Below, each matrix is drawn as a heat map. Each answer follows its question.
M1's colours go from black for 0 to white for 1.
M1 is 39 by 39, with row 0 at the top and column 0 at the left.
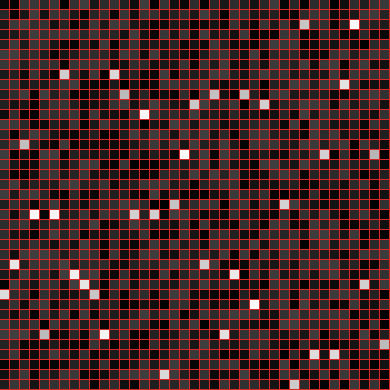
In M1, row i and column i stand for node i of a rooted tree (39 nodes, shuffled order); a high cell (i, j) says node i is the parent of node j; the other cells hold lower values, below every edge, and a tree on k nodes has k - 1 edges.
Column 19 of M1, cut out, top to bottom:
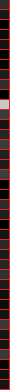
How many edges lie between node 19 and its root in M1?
8
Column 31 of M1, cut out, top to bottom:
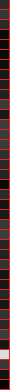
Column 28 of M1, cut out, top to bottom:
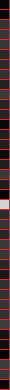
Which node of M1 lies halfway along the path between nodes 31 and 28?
10
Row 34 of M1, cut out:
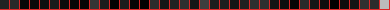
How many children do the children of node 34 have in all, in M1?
1
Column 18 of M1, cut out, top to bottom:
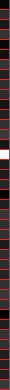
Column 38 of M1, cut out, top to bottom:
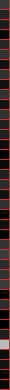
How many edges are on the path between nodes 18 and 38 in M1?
5
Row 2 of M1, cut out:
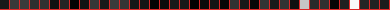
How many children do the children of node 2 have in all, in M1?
3
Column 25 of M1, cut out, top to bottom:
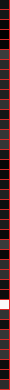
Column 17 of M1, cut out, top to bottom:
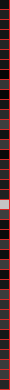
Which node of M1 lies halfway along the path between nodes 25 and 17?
33
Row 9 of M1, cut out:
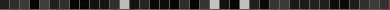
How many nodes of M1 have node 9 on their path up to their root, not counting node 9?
11
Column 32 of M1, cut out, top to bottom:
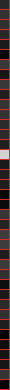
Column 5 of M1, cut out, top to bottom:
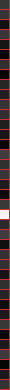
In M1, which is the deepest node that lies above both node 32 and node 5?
21
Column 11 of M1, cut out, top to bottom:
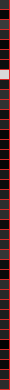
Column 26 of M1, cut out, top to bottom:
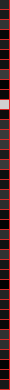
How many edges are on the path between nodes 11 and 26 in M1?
6
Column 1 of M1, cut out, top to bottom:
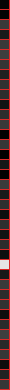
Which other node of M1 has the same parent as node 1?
20
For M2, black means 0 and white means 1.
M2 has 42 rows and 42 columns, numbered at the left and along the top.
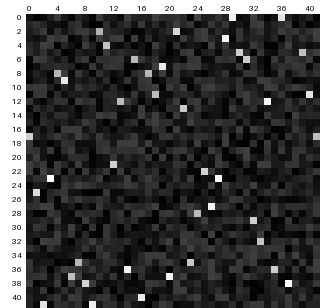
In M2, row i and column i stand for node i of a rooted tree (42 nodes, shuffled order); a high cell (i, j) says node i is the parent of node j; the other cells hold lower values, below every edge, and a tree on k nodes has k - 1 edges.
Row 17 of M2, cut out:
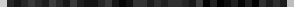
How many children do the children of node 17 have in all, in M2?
4
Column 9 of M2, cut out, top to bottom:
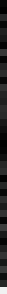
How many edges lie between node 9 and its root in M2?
4
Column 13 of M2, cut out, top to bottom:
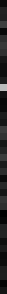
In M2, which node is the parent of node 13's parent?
21
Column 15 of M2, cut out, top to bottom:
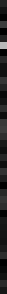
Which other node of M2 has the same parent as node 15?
31
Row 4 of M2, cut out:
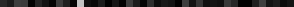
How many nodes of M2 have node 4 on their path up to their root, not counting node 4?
4
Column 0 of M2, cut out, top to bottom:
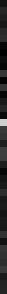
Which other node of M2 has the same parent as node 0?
41
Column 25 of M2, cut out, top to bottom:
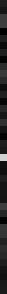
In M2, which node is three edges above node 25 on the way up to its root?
12
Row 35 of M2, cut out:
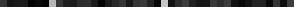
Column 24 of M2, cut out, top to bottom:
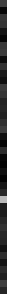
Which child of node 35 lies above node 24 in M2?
23
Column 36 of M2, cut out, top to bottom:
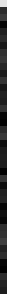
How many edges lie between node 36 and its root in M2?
4
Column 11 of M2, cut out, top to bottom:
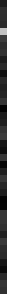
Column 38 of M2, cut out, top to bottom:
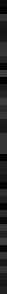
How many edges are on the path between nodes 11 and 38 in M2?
3
